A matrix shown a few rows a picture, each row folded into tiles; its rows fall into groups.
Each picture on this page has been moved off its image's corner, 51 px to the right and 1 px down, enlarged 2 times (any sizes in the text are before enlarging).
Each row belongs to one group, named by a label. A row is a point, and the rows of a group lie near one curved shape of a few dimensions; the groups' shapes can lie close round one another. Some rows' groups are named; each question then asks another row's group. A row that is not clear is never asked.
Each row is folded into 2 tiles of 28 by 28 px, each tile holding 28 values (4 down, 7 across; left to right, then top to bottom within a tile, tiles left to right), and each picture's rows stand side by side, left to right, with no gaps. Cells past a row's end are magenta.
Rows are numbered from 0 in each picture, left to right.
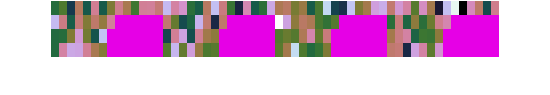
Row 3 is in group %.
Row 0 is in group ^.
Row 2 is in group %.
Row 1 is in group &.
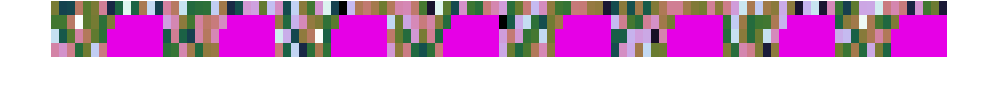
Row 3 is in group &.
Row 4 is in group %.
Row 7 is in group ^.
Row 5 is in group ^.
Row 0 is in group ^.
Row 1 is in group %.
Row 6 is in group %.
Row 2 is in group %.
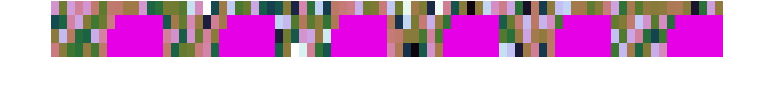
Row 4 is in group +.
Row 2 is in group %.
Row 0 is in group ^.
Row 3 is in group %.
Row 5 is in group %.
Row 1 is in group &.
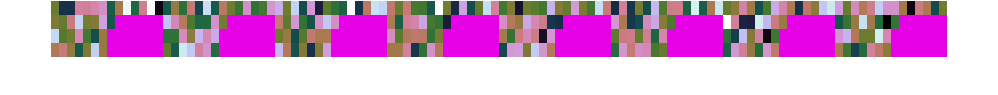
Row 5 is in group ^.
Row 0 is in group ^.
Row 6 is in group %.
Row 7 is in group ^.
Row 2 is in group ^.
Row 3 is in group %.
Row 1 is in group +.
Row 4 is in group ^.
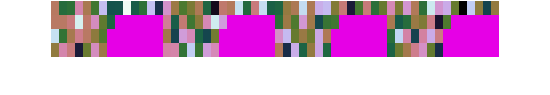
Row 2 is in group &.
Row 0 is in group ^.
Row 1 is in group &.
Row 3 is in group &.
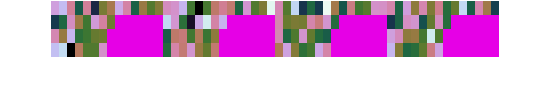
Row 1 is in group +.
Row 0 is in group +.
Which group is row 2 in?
%
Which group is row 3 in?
^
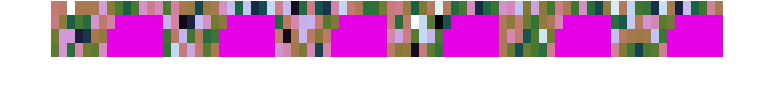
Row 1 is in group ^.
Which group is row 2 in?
+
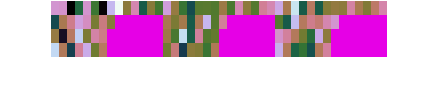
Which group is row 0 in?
+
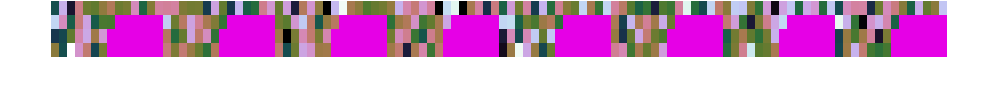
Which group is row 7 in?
%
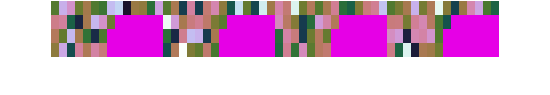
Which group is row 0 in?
%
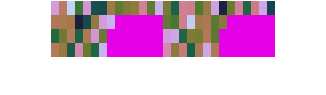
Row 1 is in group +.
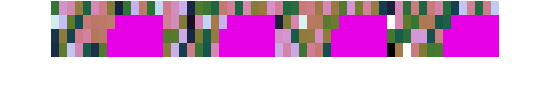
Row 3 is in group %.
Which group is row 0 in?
%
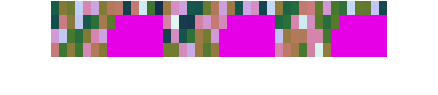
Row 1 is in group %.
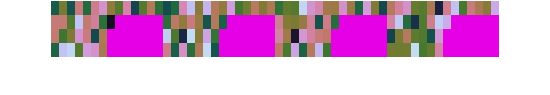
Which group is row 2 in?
&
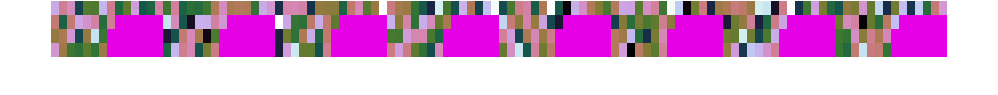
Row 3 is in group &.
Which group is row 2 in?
%
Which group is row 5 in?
%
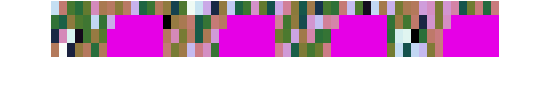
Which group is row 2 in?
&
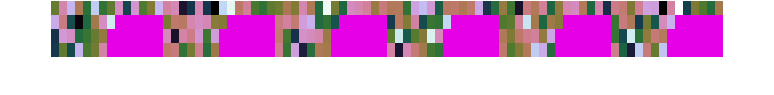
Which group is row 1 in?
+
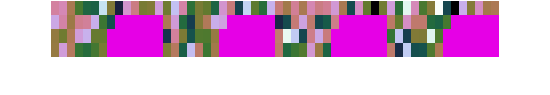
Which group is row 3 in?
%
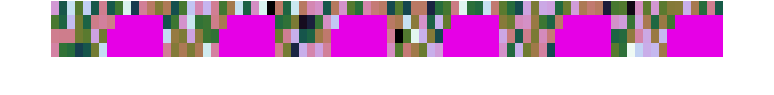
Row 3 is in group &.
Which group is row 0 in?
^
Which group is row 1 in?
^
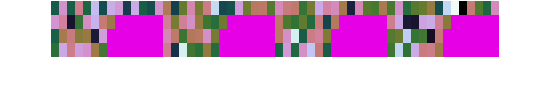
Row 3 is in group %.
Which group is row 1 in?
%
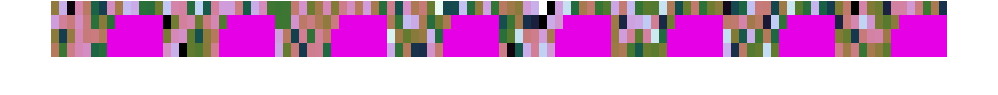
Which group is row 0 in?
+
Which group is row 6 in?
&
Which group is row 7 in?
+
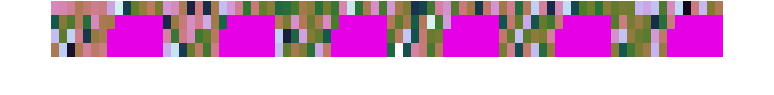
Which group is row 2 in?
&
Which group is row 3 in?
&
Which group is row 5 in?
&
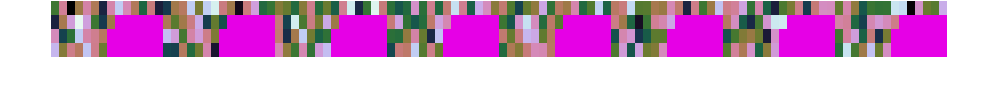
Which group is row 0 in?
+
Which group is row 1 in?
&
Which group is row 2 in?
&
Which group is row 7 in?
%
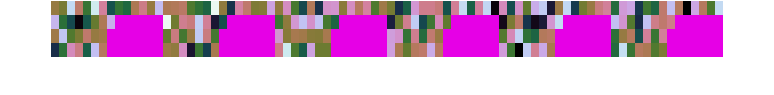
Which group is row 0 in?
+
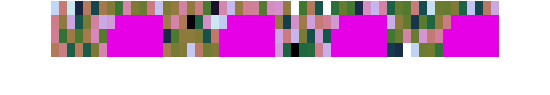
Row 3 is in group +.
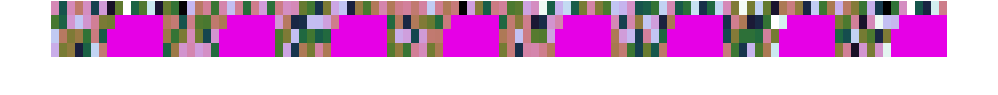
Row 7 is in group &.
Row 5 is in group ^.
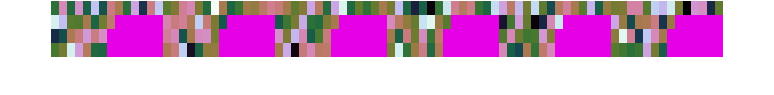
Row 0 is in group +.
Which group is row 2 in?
%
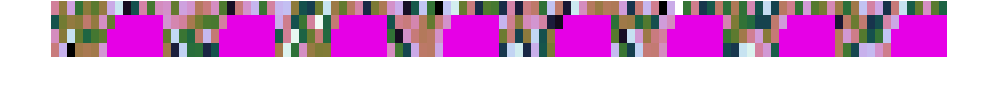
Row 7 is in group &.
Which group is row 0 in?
%
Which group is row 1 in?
%
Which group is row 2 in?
&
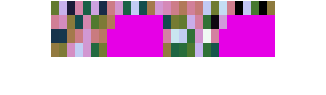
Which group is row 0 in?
+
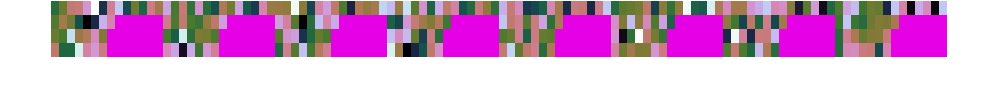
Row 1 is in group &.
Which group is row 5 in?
&
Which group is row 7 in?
%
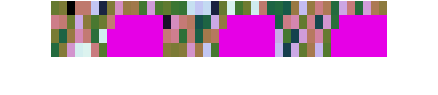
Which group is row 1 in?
&
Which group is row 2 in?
&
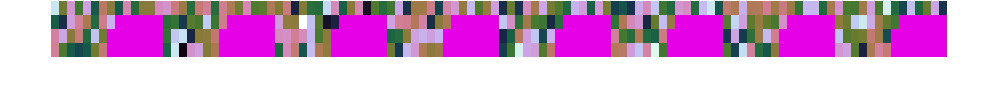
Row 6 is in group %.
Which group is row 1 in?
&
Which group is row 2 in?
^
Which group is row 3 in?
+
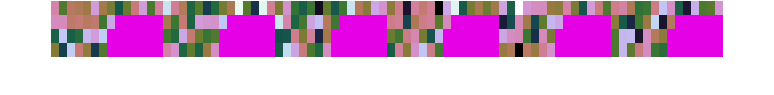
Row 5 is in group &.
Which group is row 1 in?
&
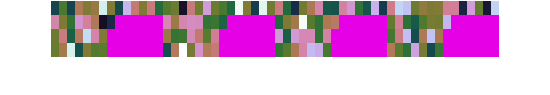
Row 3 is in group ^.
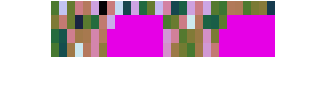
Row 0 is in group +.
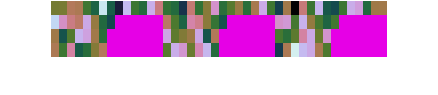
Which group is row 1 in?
^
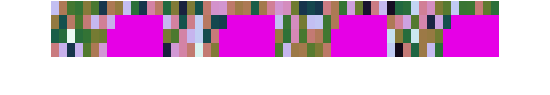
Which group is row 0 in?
&
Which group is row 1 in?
^
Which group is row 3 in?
&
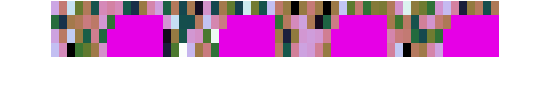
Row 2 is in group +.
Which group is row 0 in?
%
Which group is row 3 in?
%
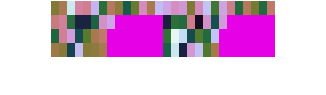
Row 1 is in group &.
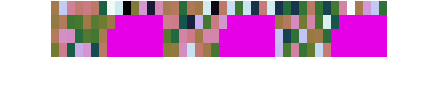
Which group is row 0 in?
%
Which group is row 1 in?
+
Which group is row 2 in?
&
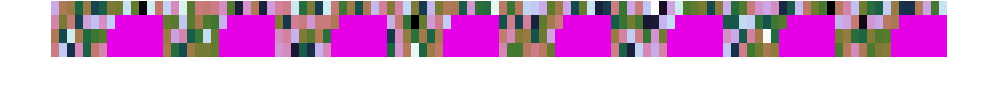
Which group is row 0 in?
&
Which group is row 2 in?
%
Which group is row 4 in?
&
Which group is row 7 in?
%
